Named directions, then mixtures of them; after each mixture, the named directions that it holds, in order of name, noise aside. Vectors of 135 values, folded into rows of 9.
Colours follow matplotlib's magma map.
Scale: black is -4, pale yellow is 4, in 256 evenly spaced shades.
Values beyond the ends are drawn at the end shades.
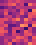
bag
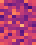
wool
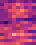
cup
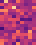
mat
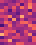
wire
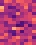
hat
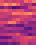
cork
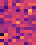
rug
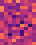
bag, hat, wool.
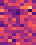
hat, wire, wool.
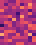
wire.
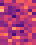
hat, wire.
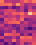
cork, rug.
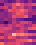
cup.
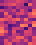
bag.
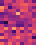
cup, hat.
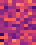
hat, rug.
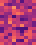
mat, wool.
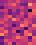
bag, wire.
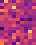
mat.
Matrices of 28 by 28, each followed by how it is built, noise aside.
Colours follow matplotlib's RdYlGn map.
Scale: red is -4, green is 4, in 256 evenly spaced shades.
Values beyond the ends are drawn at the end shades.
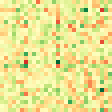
low rank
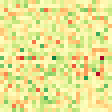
uneven rows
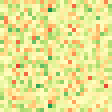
repeating rows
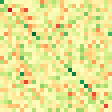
diagonal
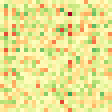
low rank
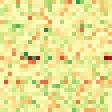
uneven rows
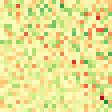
upper triangular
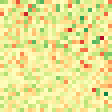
upper triangular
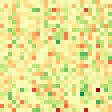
low rank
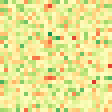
repeating rows
